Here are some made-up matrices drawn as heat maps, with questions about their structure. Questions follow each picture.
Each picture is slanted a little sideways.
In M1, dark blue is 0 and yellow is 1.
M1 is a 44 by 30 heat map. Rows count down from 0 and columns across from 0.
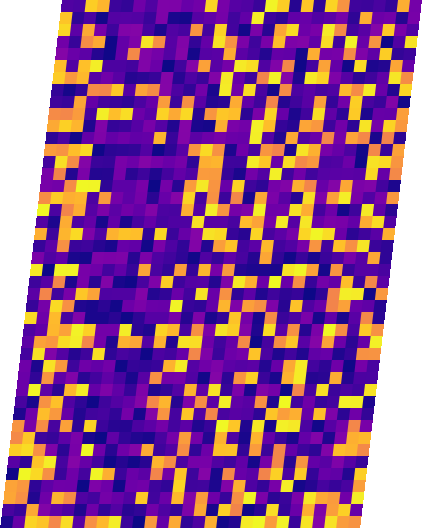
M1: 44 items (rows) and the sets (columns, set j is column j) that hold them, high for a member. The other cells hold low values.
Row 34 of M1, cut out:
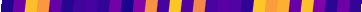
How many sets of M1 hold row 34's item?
9
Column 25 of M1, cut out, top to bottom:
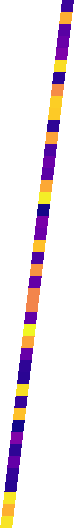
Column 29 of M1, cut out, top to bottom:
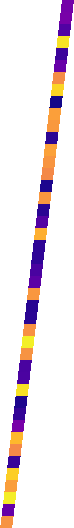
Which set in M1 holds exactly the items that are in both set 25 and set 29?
5
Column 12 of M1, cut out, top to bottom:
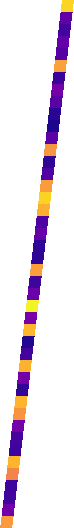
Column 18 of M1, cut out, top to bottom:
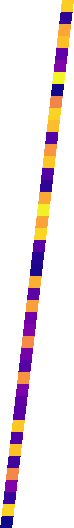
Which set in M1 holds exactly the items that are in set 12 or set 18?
22
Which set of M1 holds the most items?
2
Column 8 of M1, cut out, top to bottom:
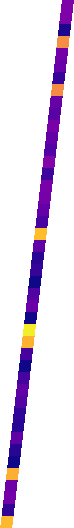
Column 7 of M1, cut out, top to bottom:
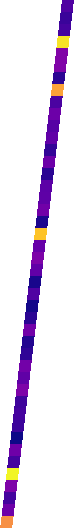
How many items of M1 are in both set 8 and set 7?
5
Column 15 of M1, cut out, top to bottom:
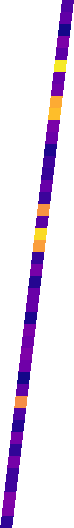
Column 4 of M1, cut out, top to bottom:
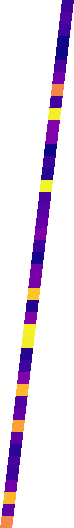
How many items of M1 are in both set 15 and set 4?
1
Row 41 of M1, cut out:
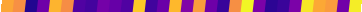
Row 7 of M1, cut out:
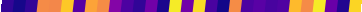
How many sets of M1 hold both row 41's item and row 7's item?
8
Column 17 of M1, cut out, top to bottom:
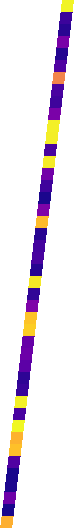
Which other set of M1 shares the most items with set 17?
28
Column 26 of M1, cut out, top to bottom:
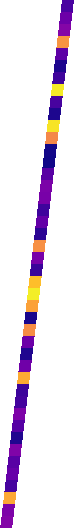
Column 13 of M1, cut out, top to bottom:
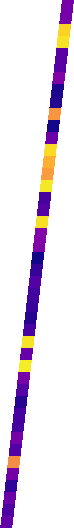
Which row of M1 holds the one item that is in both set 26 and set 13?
3
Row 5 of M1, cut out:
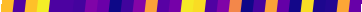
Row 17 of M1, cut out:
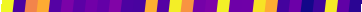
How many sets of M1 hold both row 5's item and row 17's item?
6
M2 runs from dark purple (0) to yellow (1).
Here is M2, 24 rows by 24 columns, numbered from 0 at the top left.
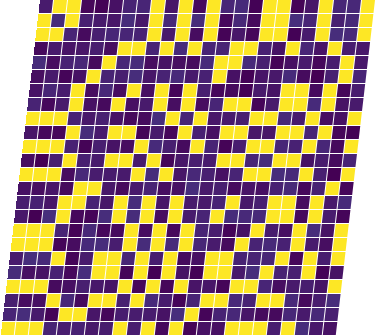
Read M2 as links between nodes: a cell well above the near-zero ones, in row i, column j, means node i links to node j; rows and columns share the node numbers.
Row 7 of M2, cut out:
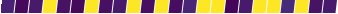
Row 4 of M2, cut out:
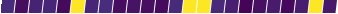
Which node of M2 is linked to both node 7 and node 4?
node 14
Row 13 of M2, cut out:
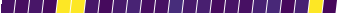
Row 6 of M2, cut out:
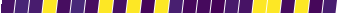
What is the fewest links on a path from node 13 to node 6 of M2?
4
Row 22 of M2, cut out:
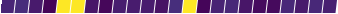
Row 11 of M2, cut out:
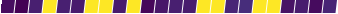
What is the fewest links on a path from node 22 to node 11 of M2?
3
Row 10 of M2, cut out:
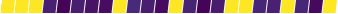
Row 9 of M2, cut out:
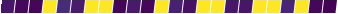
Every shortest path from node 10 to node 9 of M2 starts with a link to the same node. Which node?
node 23
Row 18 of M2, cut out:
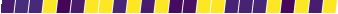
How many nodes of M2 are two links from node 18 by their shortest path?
10
